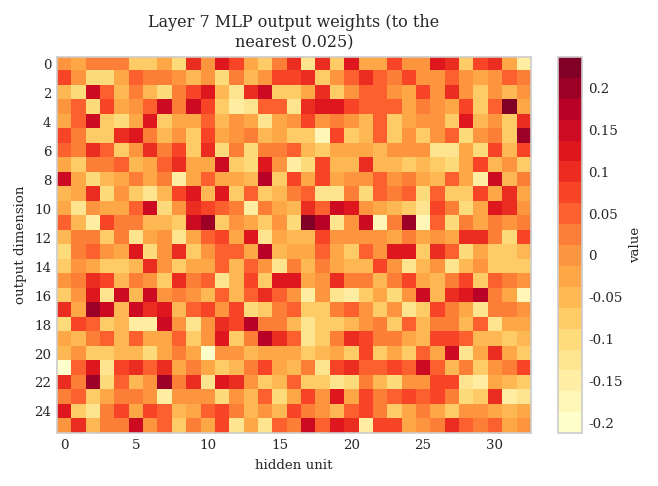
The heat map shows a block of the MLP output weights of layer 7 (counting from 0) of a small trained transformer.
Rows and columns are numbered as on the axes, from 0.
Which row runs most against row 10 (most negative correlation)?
18
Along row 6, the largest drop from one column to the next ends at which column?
11
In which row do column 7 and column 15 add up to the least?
23
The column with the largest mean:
2
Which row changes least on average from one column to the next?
1
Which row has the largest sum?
3
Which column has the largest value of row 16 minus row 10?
25
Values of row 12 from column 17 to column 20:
-0.05 0.075 0 0
